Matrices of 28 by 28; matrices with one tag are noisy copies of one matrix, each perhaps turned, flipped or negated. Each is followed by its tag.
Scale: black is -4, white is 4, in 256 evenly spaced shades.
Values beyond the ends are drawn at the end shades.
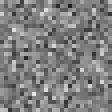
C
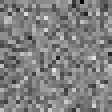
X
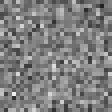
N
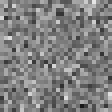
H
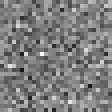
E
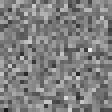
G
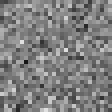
H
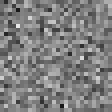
G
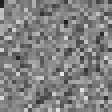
C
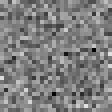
N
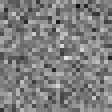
N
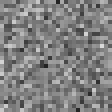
E
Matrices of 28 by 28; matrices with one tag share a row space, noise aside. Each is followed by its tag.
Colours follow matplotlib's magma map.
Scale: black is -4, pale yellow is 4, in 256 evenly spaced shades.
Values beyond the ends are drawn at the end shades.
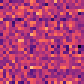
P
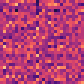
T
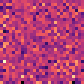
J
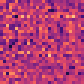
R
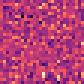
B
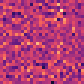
B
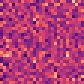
J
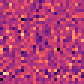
J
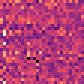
T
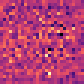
R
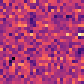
P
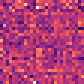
P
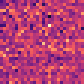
R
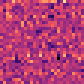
B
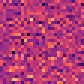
B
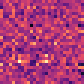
P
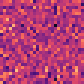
J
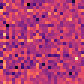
T
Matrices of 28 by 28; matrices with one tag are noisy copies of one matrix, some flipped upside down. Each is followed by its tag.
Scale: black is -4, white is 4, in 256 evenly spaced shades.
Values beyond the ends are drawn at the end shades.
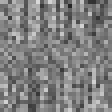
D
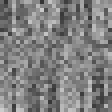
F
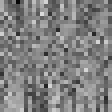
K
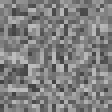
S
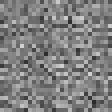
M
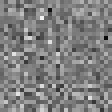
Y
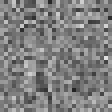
Y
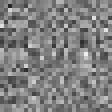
S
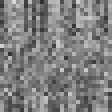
K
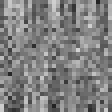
K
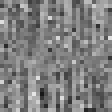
D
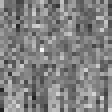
K
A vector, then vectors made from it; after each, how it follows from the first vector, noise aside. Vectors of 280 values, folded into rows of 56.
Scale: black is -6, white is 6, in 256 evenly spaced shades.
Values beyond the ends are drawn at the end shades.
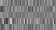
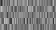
negated.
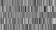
reversed, negated.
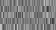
wrapped around.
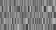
reversed, negated.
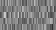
wrapped around.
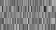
reversed, negated.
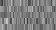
negated.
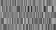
reversed, negated.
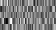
scaled up.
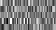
scaled up.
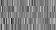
sign-scrambled.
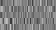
negated.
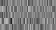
negated.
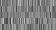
sign-scrambled.
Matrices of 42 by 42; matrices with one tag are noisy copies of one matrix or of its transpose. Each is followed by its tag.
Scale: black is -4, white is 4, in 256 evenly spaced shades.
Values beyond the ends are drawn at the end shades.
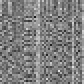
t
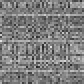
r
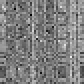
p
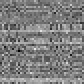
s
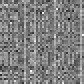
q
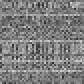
r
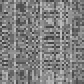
r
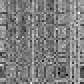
p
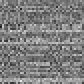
s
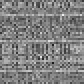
r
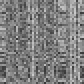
p
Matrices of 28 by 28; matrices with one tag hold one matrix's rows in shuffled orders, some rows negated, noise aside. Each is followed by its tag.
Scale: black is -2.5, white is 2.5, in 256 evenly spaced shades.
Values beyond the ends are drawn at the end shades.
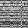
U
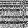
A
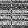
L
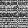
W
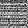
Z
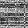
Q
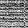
Q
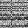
L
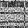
Q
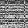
Q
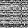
U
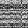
U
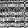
Q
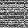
Q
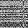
A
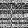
L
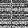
L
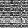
U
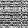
U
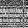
A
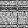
W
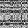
U
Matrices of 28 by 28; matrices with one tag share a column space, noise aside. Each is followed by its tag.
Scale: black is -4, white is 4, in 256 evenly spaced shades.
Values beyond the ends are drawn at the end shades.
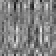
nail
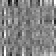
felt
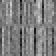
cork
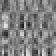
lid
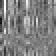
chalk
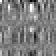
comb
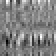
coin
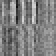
cork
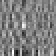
lid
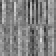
cork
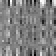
felt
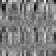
comb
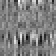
coin
